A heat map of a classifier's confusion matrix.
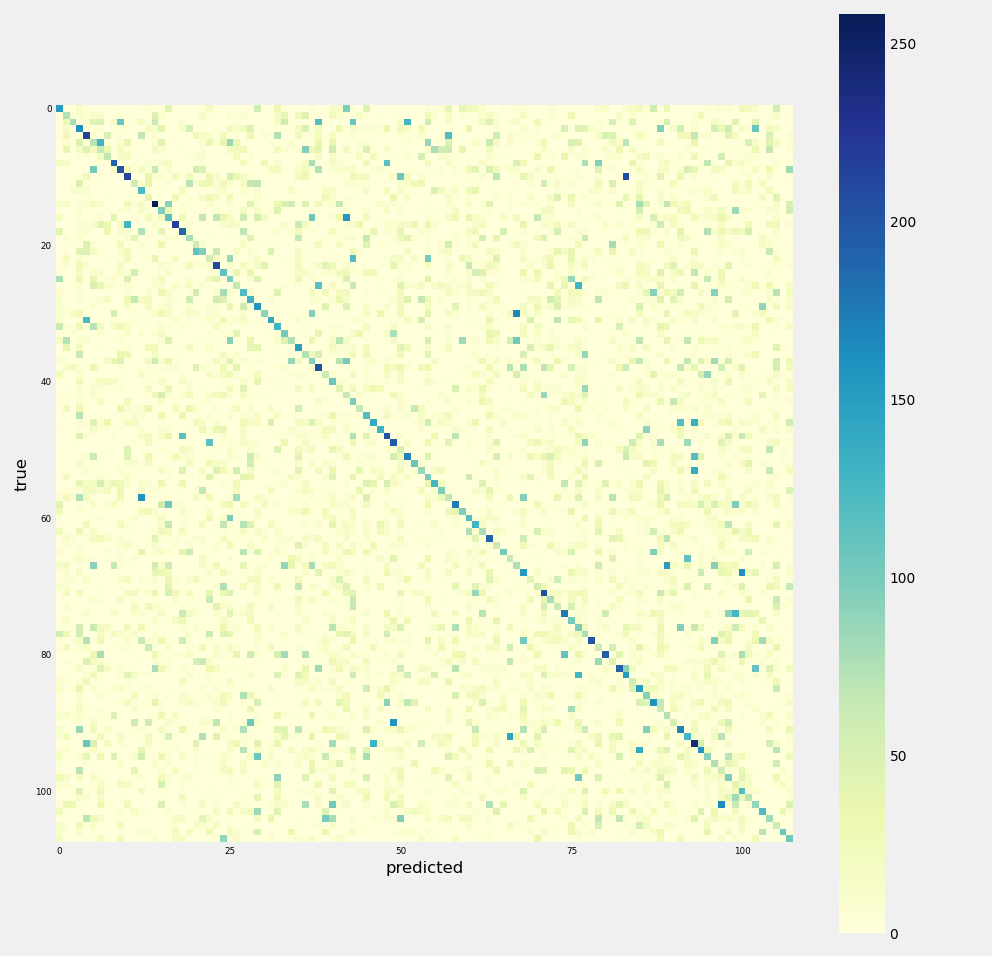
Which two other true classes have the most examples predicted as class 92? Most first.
66, 49
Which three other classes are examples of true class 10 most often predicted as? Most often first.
83, 50, 64
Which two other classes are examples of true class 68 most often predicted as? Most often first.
100, 94
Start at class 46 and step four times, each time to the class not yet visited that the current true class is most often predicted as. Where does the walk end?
12
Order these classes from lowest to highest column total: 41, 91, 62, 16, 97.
62, 41, 16, 91, 97
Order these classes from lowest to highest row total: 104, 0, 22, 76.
22, 0, 104, 76
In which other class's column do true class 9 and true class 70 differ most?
5
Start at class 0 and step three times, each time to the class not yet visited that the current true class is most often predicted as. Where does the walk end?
61
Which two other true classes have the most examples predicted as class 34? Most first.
37, 14
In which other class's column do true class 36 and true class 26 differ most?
76
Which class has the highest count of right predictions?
14
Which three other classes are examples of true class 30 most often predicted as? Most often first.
67, 37, 8
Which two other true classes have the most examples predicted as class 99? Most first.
74, 58
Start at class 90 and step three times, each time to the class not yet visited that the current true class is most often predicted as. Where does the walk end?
43
